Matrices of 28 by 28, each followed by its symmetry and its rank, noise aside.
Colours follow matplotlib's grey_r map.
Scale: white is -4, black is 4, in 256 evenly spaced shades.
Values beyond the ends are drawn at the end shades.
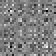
symmetric, rank three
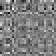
antisymmetric, rank two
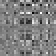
no symmetry, rank one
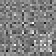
symmetric, rank three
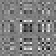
symmetric, rank one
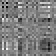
symmetric, rank one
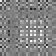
symmetric, rank two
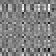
no symmetry, rank one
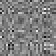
no symmetry, rank three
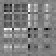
symmetric, rank one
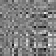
antisymmetric, rank two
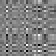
no symmetry, rank one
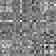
symmetric, rank three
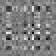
symmetric, rank one
